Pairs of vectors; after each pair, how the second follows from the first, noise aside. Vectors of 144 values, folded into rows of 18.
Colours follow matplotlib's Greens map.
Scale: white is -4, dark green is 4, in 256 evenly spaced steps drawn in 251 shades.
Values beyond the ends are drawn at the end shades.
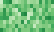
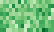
wrapped around.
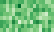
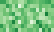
sign-scrambled.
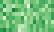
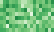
wrapped around.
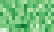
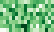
scaled up.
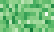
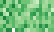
shuffled.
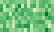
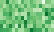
wrapped around, negated.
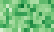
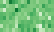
wrapped around, negated, partly zeroed.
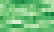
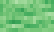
negated, shrunk.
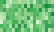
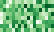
scaled up.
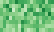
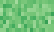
wrapped around, shrunk.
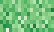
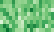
sign-scrambled.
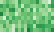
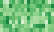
wrapped around, negated.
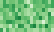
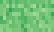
reversed, negated, shrunk.
